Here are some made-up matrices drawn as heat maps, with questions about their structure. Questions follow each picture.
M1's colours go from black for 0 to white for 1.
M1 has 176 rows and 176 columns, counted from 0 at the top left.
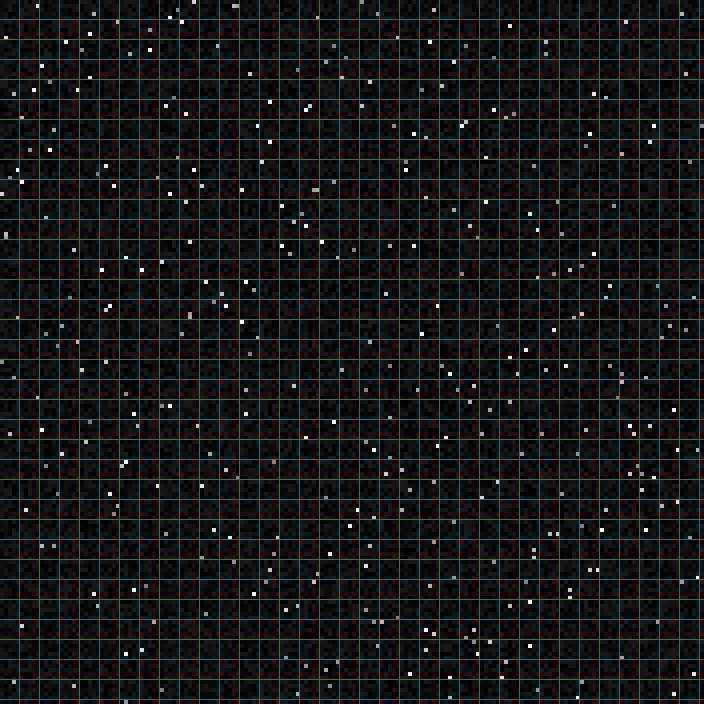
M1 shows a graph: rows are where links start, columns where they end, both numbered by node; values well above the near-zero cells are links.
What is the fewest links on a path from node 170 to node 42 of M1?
6
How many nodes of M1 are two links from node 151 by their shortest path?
6
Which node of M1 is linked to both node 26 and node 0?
node 90
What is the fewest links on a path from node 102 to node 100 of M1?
6
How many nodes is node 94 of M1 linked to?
2
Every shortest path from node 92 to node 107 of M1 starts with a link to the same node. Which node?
node 136
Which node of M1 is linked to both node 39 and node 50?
node 121
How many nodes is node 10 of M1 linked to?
3
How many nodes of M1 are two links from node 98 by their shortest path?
4
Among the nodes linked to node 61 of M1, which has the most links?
node 97
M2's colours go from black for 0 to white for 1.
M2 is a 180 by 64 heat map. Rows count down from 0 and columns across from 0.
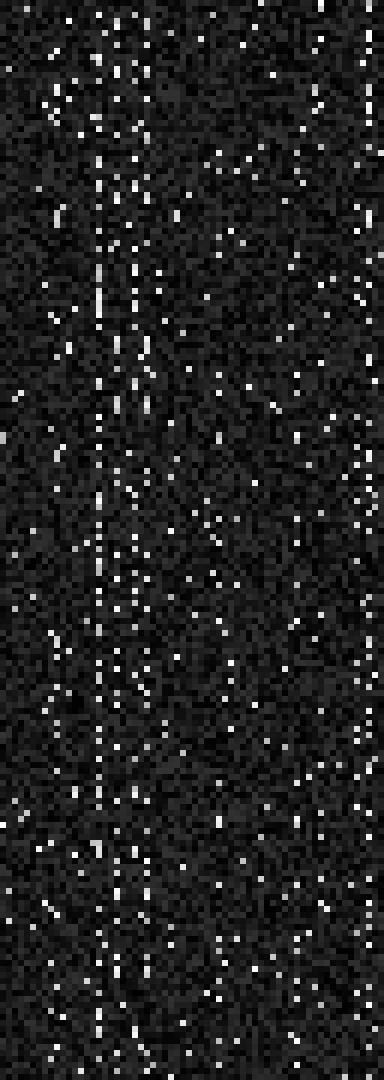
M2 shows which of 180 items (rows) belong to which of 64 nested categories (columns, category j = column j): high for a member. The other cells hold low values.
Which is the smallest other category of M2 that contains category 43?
53
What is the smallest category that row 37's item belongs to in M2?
21
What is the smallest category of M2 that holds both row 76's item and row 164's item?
9
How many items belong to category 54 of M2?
3
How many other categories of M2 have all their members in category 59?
6
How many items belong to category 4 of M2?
2
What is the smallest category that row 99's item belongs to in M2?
5
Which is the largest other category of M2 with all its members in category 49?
39
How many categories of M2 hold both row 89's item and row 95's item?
3
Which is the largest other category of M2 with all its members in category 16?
22
